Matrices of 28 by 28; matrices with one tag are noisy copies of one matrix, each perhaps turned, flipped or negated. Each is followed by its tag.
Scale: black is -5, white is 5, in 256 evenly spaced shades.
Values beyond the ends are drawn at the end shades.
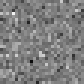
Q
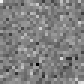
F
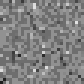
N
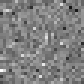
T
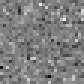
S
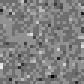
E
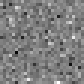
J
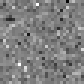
S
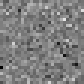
S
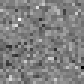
S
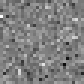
S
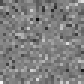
F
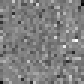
F
